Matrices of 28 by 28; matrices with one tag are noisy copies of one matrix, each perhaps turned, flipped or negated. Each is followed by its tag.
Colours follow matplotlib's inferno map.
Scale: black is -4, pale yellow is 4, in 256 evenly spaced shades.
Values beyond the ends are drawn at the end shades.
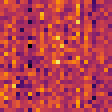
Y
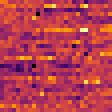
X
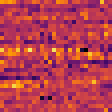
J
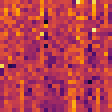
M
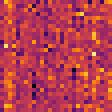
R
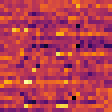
X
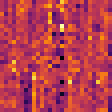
J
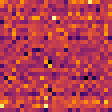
R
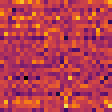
R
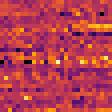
J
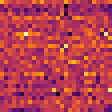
R
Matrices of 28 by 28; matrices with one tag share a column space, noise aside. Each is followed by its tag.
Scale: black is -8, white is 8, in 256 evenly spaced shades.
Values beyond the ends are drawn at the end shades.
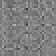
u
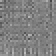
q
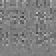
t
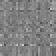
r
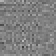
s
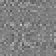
s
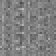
u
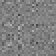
s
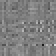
r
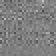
t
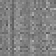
u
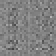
u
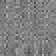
q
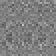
s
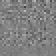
t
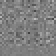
t
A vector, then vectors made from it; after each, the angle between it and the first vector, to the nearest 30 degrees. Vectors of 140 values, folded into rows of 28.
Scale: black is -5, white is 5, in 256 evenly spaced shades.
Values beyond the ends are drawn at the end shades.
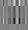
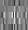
120 degrees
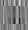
30 degrees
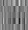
30 degrees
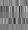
60 degrees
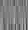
120 degrees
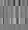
150 degrees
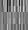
120 degrees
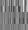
60 degrees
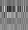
90 degrees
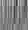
60 degrees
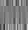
60 degrees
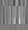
150 degrees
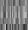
120 degrees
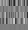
120 degrees
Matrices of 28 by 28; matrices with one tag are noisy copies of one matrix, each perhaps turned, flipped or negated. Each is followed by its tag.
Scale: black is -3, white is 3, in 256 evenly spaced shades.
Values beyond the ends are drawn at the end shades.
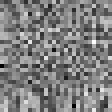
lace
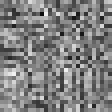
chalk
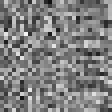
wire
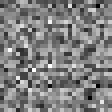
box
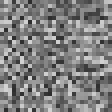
wire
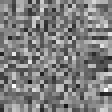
lace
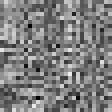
chalk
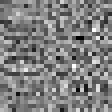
wire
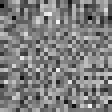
lace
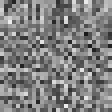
lace
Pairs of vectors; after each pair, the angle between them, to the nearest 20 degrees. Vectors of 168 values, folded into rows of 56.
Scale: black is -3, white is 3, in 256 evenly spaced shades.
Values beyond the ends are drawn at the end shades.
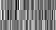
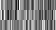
20 degrees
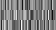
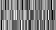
20 degrees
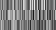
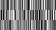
40 degrees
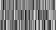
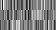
100 degrees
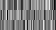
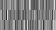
140 degrees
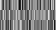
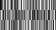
140 degrees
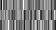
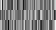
160 degrees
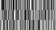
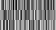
40 degrees
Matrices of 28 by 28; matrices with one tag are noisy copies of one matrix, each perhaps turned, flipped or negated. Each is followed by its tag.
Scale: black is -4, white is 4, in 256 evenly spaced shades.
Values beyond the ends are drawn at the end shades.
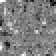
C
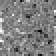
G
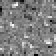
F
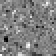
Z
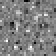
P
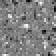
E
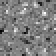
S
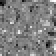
C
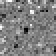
E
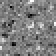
S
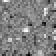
E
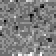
G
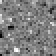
Z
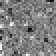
E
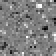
Z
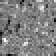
F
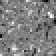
F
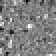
E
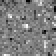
E
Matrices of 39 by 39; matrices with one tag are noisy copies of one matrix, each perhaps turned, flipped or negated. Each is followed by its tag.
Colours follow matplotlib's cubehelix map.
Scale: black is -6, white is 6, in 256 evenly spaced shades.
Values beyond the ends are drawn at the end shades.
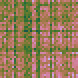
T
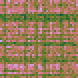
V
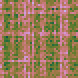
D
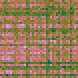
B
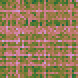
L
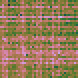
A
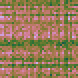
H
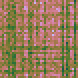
B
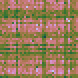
D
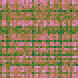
L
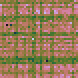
V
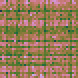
L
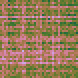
A
